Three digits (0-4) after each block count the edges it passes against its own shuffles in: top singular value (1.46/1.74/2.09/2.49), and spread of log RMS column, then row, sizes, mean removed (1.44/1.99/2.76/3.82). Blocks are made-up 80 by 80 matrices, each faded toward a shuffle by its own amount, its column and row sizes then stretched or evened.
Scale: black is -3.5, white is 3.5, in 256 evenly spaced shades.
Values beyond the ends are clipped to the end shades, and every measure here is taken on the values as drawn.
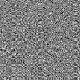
4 1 0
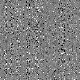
2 3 0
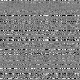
4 0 4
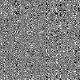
0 3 2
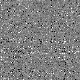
1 1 2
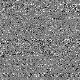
1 0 3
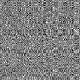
4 1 1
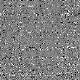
0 2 3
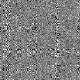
3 3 2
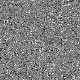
0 0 2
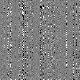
2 4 1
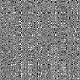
4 3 2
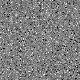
1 1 0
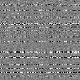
4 1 4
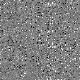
0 2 1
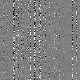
2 4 0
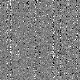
1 3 0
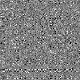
3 1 2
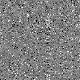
1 1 0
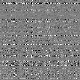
3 2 4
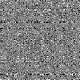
3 0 2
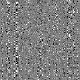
3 3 0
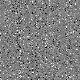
0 2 0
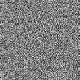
3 1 0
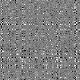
4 3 3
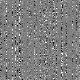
0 4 0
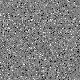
1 0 0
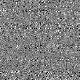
0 1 3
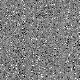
0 2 0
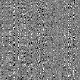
3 3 0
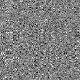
3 1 1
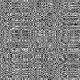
4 1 2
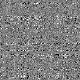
1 2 3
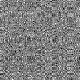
4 0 0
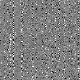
3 3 0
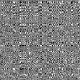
4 2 3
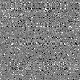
3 0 2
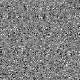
2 1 2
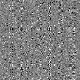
3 2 0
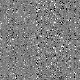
0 3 1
